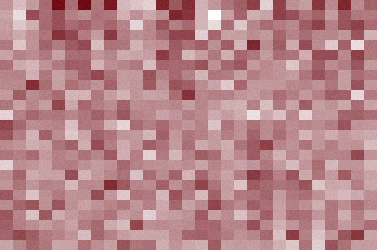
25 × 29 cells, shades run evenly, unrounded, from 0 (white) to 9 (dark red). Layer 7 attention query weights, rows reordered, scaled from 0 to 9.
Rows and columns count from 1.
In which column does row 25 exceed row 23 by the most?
10
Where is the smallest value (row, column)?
2, 17
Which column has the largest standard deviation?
28
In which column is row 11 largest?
5
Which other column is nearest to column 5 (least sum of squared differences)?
15
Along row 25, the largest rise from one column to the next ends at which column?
26
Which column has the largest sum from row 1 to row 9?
14
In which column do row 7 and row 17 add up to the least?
23
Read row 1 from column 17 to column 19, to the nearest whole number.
4 5 6
